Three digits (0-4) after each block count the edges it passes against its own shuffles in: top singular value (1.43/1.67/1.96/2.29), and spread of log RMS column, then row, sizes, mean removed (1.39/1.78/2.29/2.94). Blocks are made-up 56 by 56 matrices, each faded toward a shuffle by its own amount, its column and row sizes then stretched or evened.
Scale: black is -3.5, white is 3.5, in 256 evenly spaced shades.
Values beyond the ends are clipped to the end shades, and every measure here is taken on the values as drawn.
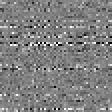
4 1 4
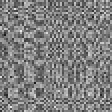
4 0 0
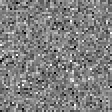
0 1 1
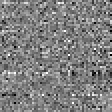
2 2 2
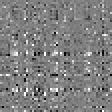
4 3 3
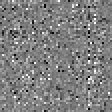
1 2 1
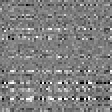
4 1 4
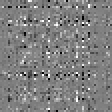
3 4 3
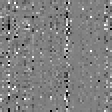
3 4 1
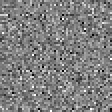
1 1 1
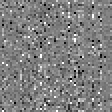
1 3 0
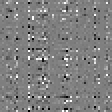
3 4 3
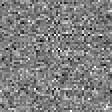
3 1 1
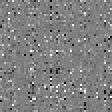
0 3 2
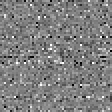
0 1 3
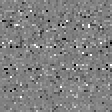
0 0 2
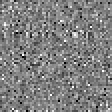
2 0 1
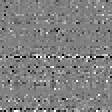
3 0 4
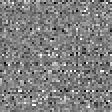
2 0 3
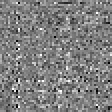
2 2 3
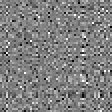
4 2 0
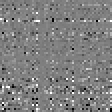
0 3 4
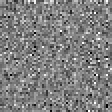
2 2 1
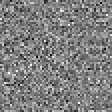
3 0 0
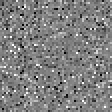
1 0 1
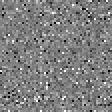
0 0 2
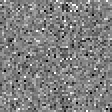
0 0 0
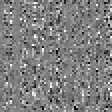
2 4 0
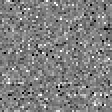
0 0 1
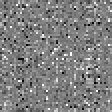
2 2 0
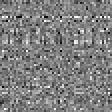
3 0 3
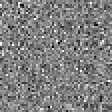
3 1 1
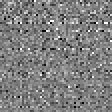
3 0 3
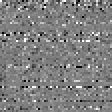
1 0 4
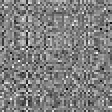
4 2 0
